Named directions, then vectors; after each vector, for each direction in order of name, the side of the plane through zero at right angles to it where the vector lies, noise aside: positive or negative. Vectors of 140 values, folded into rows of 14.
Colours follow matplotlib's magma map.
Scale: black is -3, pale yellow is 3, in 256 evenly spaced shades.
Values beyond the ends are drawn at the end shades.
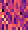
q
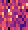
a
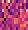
negative, negative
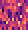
negative, positive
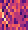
positive, positive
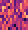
positive, negative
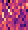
positive, positive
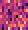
negative, positive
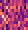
positive, positive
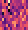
negative, negative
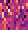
positive, positive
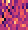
negative, negative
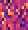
positive, positive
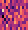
negative, negative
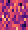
positive, positive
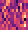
negative, negative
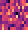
positive, negative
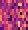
negative, positive
